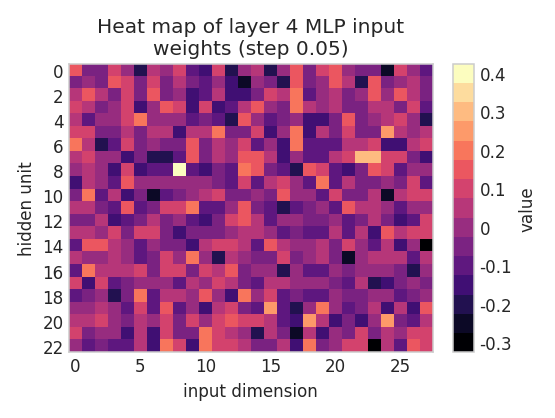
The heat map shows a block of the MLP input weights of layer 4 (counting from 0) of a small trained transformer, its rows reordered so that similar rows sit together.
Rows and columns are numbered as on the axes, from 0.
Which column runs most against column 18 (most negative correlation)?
17
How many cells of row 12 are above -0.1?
20
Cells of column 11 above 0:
13
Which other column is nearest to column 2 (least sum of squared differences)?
15
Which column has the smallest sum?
16
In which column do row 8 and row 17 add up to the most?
8
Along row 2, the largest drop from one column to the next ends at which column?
18
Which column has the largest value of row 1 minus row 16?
26
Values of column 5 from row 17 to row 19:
0 0.2 0.1
